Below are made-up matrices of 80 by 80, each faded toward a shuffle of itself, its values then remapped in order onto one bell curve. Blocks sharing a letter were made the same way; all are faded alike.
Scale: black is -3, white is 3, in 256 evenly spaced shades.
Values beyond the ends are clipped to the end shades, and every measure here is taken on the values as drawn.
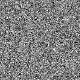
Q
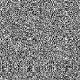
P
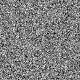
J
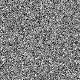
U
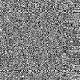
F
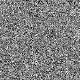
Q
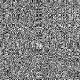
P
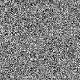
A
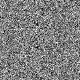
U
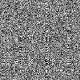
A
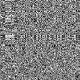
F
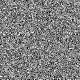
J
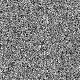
U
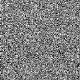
A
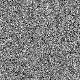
U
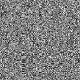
A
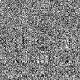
A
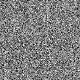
U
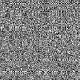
F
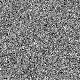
U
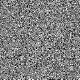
Q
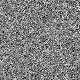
U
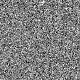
U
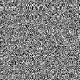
P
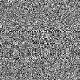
F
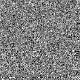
Q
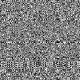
F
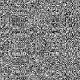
P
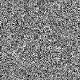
A
